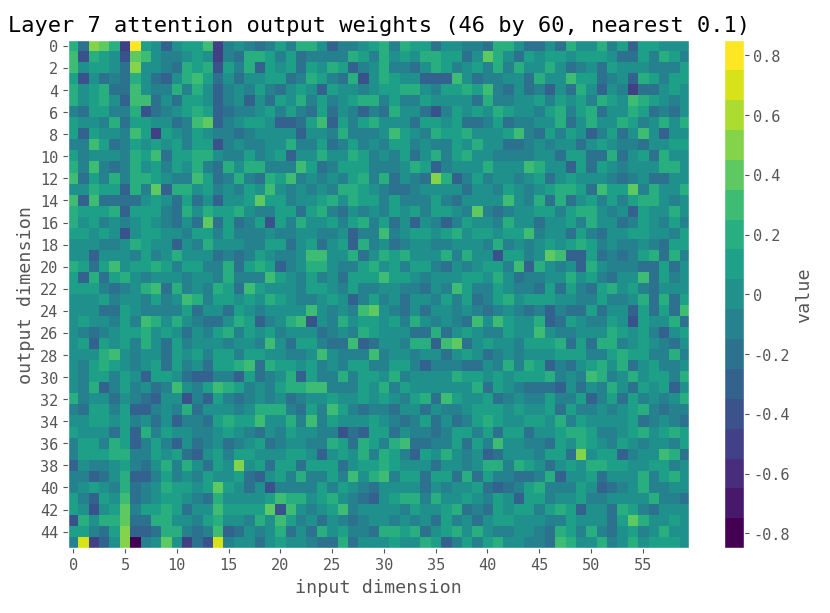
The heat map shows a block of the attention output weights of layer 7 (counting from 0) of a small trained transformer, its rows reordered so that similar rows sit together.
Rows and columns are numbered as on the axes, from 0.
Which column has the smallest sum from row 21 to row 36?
13
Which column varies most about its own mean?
6
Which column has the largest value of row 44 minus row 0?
5
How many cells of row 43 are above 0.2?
3
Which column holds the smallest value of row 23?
27
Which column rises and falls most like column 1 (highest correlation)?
14
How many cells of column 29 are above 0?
17
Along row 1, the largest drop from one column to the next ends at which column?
1
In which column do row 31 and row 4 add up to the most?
10
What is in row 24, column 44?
-0.2
